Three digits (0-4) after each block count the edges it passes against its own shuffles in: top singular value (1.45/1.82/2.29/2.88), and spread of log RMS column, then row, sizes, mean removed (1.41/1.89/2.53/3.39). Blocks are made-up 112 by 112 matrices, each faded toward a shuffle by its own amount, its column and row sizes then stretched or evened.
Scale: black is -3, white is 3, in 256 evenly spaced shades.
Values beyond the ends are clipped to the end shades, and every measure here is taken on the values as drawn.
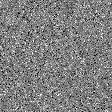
0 0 0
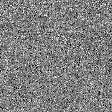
0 0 1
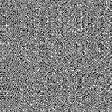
3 0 0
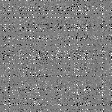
0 3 4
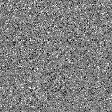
1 0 1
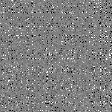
2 3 3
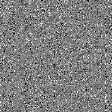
0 3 1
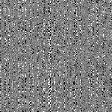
3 4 1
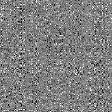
3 3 1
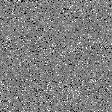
1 0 2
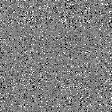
0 2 3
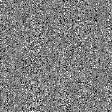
0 3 0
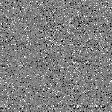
2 1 1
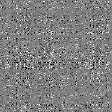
2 3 4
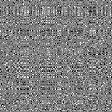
4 1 3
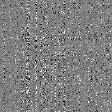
0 4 2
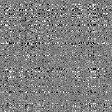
3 3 4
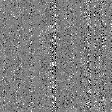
2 4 0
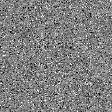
1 1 1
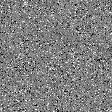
0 0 1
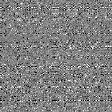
3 1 3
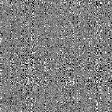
2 4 3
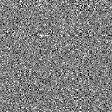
3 2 2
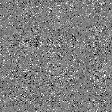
2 2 2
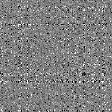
2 3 3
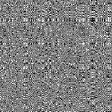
4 3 2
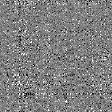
2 3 3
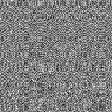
4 0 0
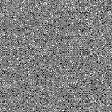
3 1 0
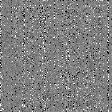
1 4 1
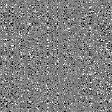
3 3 2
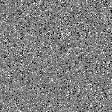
1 1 1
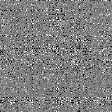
2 3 4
